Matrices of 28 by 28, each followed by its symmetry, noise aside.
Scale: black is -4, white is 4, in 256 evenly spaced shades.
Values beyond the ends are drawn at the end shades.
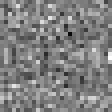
mirrored top to bottom.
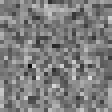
mirrored left to right.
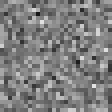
antisymmetric.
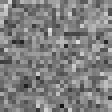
no symmetry.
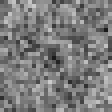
symmetric across the other diagonal.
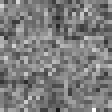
same after a half turn.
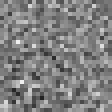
symmetric across the other diagonal.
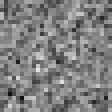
same after a half turn.
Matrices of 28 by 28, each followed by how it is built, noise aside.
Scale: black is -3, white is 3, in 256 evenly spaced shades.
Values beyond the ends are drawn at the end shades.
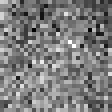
smooth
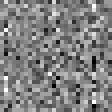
uneven columns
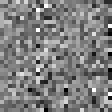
uneven columns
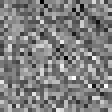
Toeplitz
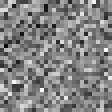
Hankel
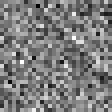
Toeplitz
